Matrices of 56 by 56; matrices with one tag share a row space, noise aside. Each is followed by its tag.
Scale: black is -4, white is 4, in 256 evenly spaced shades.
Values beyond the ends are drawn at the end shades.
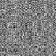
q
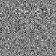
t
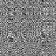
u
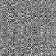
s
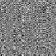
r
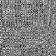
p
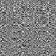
r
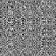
u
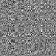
s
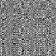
r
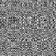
q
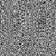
r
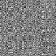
u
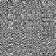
u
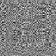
r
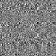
t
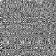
p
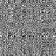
u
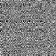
p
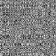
p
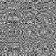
q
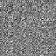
u
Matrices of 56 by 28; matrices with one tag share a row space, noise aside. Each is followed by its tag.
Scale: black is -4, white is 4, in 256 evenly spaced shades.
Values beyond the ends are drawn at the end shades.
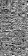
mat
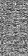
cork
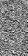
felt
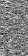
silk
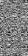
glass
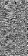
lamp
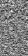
felt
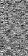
silk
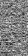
mat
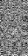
glass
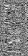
lamp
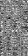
glass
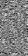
felt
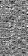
mat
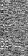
silk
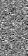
felt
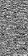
cork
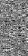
mat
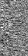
silk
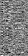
silk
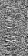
lamp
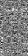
glass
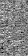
silk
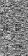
silk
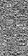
cork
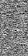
cork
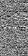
cork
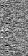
silk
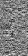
mat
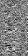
lamp
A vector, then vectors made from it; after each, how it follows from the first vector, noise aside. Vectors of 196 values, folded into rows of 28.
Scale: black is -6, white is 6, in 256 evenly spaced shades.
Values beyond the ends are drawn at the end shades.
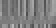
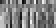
reversed, scaled up.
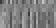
reversed.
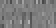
reversed, negated, partly zeroed.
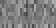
sign-scrambled.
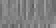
negated, shrunk.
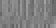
negated, shrunk.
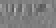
wrapped around, negated, partly zeroed.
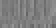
shrunk.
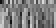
reversed, scaled up.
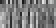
reversed, scaled up.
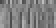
reversed.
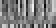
scaled up.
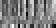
scaled up.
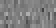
wrapped around, negated, partly zeroed.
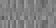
wrapped around, negated, shrunk.
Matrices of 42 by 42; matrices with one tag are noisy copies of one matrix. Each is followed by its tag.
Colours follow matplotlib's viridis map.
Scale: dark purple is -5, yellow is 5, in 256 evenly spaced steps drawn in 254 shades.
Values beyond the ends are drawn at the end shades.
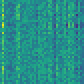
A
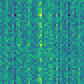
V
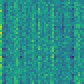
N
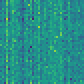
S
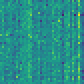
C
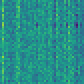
A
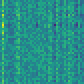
A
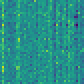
A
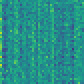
N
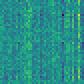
C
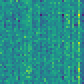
C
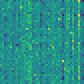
C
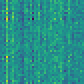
S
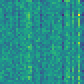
C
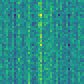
V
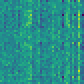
C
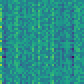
N
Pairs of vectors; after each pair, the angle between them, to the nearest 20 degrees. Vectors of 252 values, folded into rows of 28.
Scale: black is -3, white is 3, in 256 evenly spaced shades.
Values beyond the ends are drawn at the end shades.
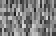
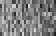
60 degrees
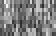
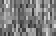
20 degrees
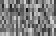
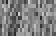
100 degrees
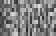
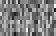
120 degrees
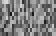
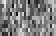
60 degrees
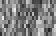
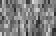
140 degrees
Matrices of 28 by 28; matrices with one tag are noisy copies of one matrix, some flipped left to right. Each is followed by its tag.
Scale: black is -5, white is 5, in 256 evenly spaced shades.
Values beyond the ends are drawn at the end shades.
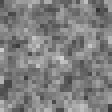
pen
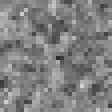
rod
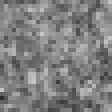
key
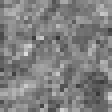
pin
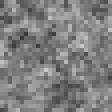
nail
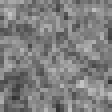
pin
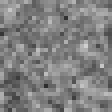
pin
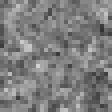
pin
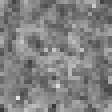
pen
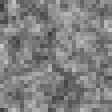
nail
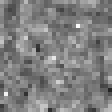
pen
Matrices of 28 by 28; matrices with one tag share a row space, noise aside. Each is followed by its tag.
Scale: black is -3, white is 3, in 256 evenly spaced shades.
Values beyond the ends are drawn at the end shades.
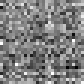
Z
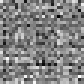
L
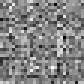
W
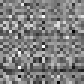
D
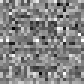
W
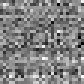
L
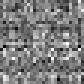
L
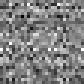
W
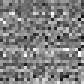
L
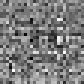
W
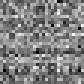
L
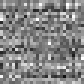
Z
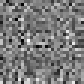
D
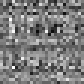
W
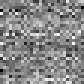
Z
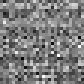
L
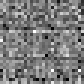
L
